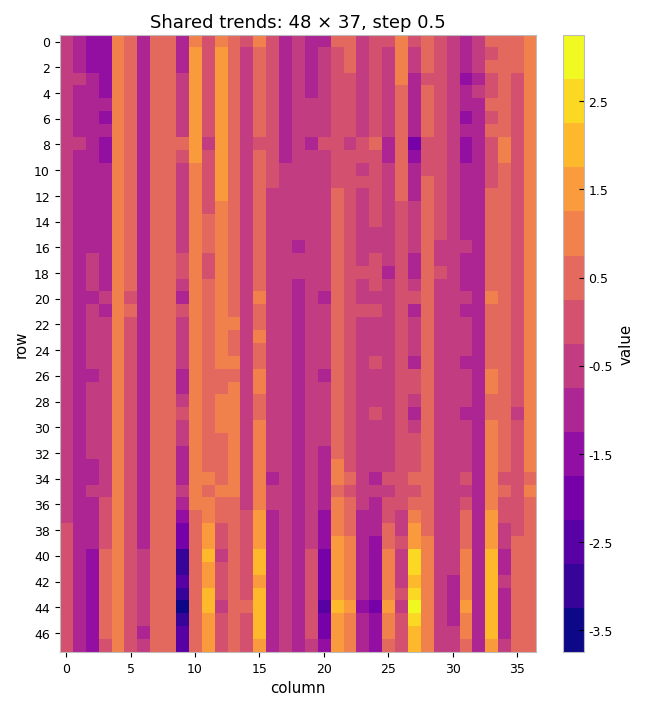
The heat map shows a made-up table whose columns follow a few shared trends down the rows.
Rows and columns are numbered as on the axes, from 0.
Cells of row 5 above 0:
13
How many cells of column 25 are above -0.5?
14
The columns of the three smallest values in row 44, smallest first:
9, 20, 24
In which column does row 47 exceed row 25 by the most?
27
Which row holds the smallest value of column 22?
8
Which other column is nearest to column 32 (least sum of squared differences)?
1
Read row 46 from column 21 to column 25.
1.5 1 -1 -1.5 1
